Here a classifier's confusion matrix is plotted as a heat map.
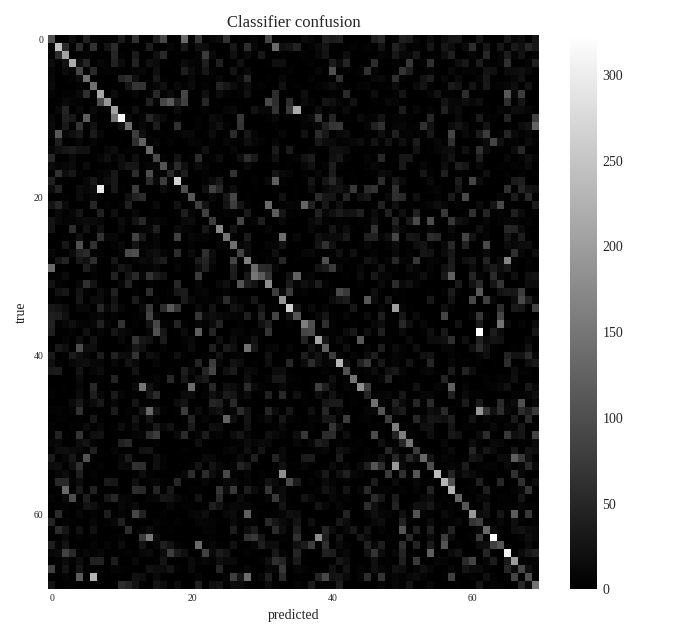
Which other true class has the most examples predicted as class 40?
4
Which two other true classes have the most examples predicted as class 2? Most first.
57, 65
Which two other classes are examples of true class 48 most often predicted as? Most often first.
25, 42
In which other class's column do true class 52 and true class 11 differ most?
69
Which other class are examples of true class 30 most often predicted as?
29
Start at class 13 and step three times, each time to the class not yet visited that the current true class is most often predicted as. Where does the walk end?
44
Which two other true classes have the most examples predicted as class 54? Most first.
65, 23
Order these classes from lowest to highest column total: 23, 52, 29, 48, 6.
48, 29, 23, 52, 6
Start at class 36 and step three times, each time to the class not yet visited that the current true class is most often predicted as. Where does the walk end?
31
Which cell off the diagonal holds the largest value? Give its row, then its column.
37, 61
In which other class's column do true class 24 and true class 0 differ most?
19
